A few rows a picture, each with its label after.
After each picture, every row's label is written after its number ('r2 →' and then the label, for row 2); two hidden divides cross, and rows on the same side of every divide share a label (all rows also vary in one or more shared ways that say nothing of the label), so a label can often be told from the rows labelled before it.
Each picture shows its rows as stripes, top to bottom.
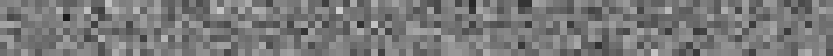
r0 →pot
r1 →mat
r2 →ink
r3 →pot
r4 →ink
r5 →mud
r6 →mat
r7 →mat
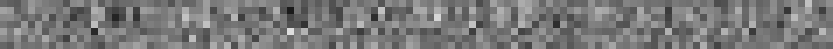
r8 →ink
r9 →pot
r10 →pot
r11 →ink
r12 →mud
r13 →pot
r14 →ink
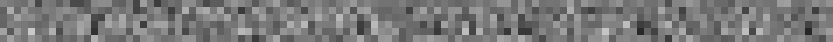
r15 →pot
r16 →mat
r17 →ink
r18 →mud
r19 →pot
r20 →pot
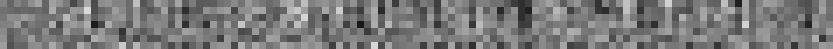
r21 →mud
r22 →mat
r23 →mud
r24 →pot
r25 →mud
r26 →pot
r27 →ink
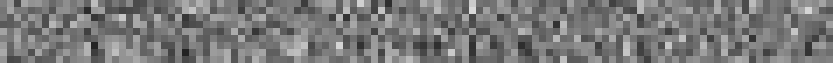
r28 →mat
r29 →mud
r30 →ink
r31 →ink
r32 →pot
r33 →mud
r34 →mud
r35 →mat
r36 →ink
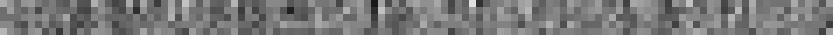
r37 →pot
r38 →pot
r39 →mud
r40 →mud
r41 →pot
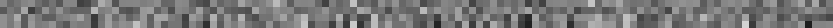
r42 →pot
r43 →mat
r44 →pot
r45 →pot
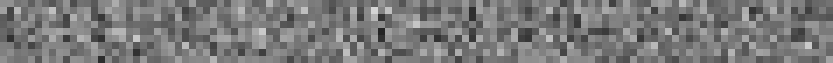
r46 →mud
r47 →pot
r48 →ink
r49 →ink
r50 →mat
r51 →ink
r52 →mat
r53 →mud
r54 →ink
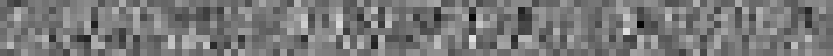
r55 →ink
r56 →mud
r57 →mud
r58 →mud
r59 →mud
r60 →mud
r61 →mud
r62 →ink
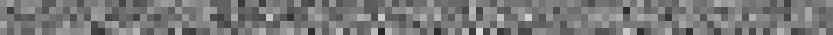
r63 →mud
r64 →ink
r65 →pot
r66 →mud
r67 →mat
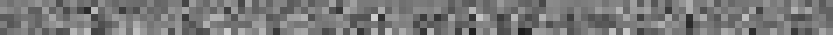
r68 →pot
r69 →pot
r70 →mat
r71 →mat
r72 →ink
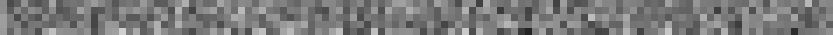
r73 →ink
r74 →ink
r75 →pot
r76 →mud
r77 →mat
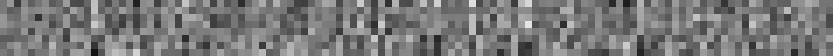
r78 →mat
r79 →ink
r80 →mud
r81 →mud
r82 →ink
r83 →ink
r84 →mud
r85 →mat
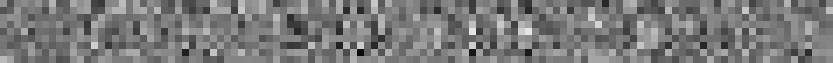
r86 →ink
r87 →ink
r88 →pot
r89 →pot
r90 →ink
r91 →mat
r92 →ink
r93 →pot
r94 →pot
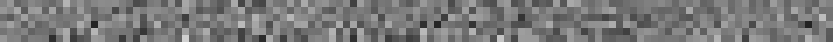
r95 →mud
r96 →pot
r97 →mat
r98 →pot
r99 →mat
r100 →mud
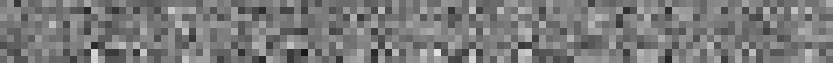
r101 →mat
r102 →pot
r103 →pot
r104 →ink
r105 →ink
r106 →mat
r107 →mat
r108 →ink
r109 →pot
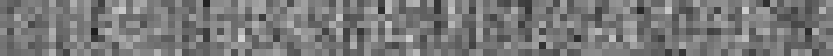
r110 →ink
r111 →mat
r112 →mud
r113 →mat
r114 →pot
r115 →ink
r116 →pot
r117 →ink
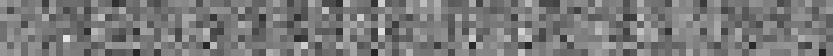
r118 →pot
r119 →ink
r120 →mud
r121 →pot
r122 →pot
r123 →mud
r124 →pot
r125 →pot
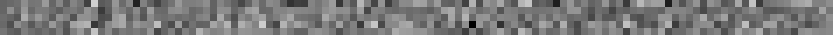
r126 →ink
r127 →mat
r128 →mat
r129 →ink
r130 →ink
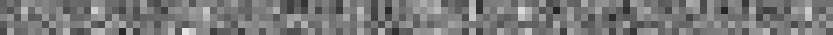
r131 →ink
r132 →ink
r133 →mat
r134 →mat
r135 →mud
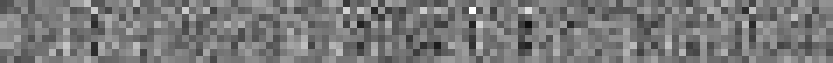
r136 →mat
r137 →mat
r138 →mud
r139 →pot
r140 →mud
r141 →mud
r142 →mud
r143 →mud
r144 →mat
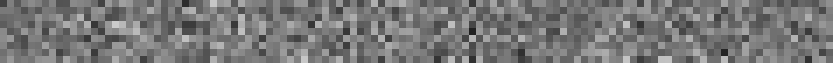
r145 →ink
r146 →pot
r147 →ink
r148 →mat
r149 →ink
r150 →pot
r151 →ink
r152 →pot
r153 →mud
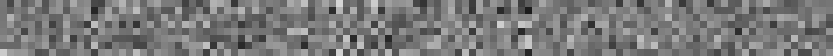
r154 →mat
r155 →ink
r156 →mud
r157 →mud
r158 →mud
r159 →mud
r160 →mat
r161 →pot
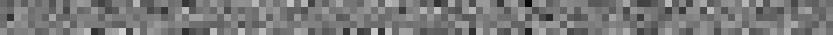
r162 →mat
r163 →ink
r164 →ink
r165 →mud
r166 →ink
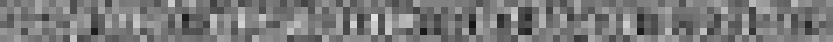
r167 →mud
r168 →mud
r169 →ink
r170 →ink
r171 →mud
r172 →ink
